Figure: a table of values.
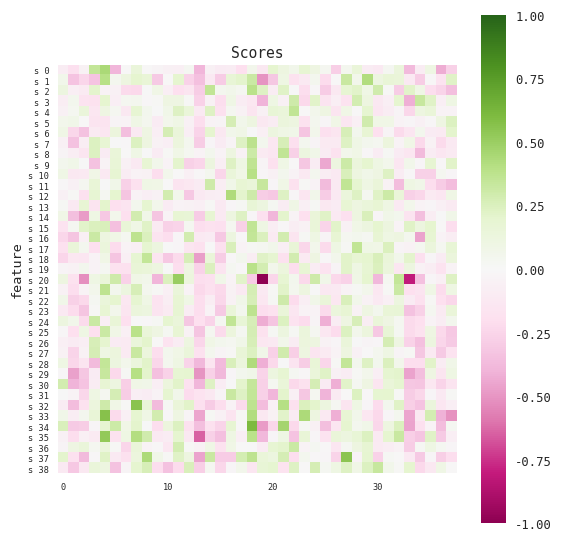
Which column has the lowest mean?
13
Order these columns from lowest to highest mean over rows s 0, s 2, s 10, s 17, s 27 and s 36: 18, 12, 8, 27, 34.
34, 12, 8, 27, 18
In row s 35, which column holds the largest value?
4
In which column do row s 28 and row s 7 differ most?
3
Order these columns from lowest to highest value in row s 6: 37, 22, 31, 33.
33, 31, 22, 37
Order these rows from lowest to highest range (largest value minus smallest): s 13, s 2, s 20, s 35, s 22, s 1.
s 13, s 22, s 2, s 1, s 35, s 20
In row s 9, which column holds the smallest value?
25
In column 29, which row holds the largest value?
s 1
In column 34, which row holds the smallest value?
s 16
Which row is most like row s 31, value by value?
s 12
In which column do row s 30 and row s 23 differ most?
26
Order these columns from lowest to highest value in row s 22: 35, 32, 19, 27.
19, 35, 32, 27
